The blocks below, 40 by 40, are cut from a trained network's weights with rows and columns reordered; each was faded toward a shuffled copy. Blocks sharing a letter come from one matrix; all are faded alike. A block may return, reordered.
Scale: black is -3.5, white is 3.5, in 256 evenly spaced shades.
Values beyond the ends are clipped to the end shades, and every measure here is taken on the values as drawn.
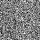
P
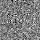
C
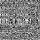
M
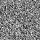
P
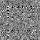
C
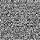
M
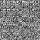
M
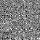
C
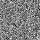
P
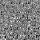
C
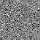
C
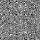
C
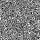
P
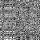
M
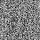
P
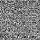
M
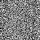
P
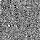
C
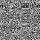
M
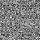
M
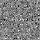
C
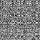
M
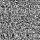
M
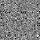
C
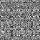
M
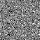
C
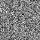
P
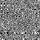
C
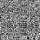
M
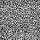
M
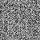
P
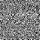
M
